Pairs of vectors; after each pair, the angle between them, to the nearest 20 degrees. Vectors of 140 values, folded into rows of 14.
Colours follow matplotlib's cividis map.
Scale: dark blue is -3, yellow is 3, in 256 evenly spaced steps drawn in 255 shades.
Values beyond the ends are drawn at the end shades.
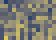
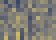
40 degrees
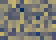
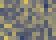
80 degrees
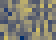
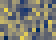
160 degrees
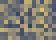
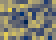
100 degrees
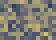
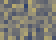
100 degrees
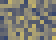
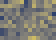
60 degrees
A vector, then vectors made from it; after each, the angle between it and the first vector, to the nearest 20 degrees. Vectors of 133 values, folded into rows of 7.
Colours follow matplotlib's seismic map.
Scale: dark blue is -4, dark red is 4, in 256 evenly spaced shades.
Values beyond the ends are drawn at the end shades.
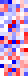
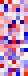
160 degrees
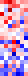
140 degrees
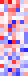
160 degrees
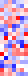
80 degrees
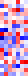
80 degrees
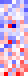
40 degrees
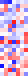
20 degrees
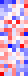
100 degrees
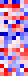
100 degrees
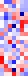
60 degrees
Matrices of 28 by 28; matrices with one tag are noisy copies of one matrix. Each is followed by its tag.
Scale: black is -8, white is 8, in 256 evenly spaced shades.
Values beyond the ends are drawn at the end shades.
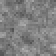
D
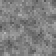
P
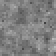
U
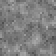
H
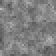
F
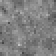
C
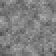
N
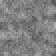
P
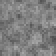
H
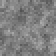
U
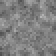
N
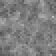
N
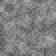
F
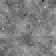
D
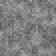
H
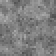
C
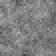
C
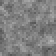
F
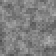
F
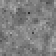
U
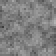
H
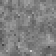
F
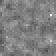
F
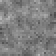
C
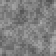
U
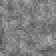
F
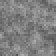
H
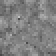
N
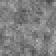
U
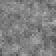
H
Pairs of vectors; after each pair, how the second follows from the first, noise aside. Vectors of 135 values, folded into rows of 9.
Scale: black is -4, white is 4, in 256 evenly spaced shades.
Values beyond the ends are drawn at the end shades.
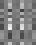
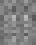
reversed, shrunk.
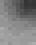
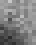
reversed.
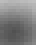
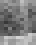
wrapped around.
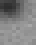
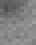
shrunk.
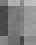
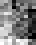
reversed, scaled up.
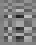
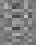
reversed, shrunk.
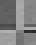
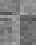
reversed, shrunk.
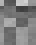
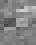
negated, partly zeroed.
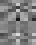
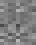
reversed, shrunk.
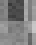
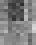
copied.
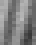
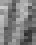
copied.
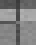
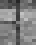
copied.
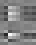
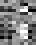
reversed, scaled up.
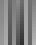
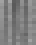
reversed, shrunk.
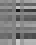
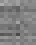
reversed, shrunk.
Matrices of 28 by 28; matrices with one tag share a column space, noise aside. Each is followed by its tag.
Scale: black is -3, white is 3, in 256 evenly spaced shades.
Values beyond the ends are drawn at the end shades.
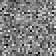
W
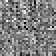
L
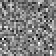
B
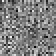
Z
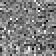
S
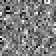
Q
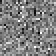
Q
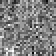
Z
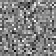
B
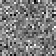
Q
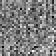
Z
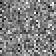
B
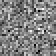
W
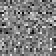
Q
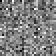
Z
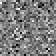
B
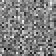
Z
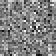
L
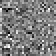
S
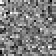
Q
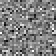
W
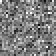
Q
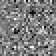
Q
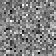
B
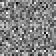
B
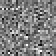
W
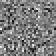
S
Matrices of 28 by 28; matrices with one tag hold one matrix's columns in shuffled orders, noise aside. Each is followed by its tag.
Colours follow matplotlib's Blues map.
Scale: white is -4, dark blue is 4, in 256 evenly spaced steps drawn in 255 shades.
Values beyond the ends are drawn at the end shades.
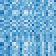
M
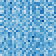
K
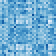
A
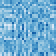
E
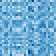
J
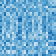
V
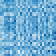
V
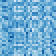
J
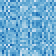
J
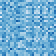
K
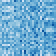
J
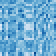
E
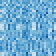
E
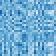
M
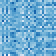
K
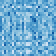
V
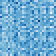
K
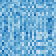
V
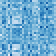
A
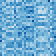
K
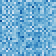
K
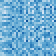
K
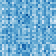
A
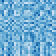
M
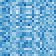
K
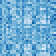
A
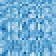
E
